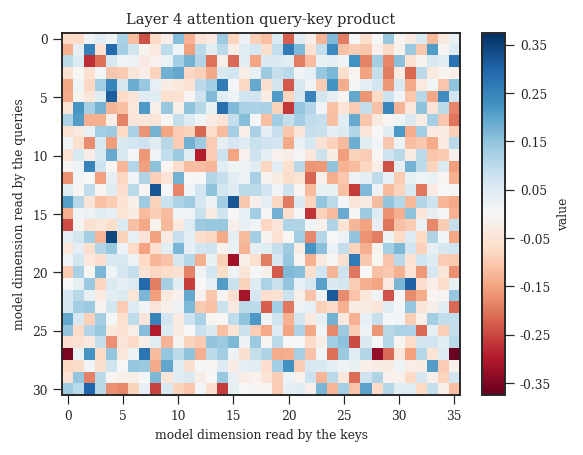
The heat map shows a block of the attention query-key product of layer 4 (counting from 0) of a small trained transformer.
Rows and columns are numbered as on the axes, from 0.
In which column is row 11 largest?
2
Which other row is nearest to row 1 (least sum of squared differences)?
28
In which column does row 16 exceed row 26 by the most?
12
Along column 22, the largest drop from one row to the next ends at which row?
19
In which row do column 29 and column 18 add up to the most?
6
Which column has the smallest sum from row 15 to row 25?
8
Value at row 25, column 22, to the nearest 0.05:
-0.15
